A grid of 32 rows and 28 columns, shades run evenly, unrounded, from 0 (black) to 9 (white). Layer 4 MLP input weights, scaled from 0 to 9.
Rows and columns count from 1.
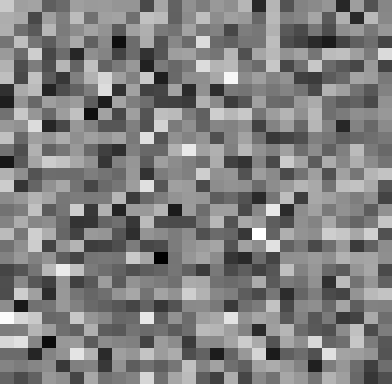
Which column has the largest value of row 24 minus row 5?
11
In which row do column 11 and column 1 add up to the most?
27
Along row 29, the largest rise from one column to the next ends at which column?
5
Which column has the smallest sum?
9
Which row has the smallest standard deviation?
3
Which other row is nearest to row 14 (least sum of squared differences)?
23
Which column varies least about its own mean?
22
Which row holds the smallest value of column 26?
2
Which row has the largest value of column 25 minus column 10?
20
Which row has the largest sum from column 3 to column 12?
12
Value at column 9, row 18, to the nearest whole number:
1
